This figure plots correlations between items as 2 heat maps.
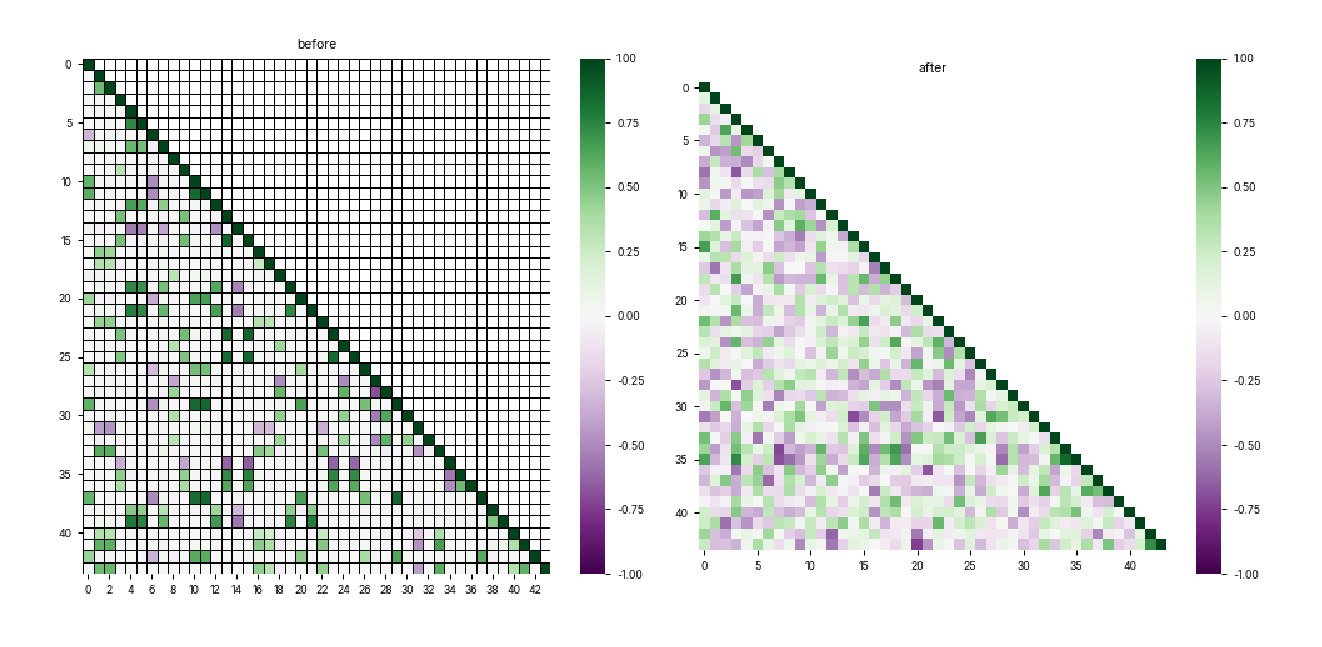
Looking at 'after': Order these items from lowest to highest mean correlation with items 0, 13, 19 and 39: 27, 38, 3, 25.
38, 27, 25, 3
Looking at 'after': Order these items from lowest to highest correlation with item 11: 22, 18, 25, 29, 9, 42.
9, 42, 25, 22, 29, 18
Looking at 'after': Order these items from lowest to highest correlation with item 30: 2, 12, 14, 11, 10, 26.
11, 14, 10, 12, 26, 2
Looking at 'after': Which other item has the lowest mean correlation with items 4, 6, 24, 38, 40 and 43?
30
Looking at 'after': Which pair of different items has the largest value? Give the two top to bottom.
34, 35
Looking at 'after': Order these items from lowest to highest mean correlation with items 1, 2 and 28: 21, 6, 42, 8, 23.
6, 42, 21, 23, 8
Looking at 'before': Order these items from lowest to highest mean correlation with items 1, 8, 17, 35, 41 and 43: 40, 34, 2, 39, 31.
31, 34, 39, 40, 2
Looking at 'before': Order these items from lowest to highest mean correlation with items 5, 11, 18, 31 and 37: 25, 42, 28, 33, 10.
33, 25, 28, 42, 10
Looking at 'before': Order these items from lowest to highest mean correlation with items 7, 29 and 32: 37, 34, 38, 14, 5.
14, 34, 38, 5, 37
